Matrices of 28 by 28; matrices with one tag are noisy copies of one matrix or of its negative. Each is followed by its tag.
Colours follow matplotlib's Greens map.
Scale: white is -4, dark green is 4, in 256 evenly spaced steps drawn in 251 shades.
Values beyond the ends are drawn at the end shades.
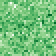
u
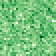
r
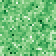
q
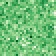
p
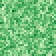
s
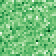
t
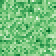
t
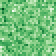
s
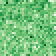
p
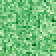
r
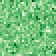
t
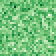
u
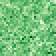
q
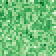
p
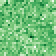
p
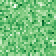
u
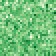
p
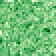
t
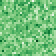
t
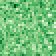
u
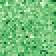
p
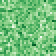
r
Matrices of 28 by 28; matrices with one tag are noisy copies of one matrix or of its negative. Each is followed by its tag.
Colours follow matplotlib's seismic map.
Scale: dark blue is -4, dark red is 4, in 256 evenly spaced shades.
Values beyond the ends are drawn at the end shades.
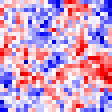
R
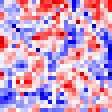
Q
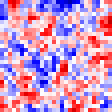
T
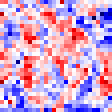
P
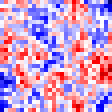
R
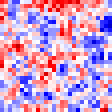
T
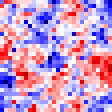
R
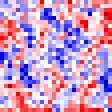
P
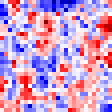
T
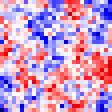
R
